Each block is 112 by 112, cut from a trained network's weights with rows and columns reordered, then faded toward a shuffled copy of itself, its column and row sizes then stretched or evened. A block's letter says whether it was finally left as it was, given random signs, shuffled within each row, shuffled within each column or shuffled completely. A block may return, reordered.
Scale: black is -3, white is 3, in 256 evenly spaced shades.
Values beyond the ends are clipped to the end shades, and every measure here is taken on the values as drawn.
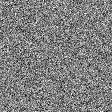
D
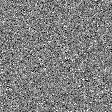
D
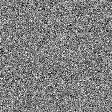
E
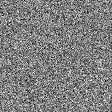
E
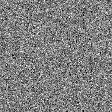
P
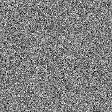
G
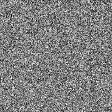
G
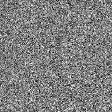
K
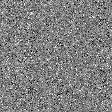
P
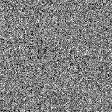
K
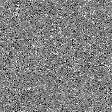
G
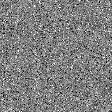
G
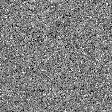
E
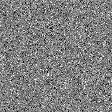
P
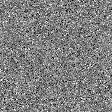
E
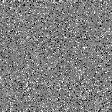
K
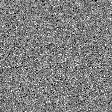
E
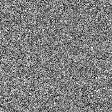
G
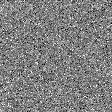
D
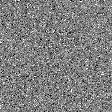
E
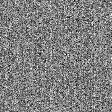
P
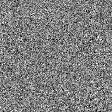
G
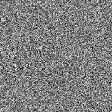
K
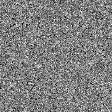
G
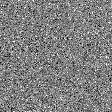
E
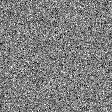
D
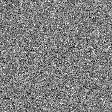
E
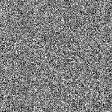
K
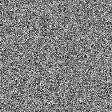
G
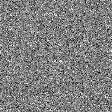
K
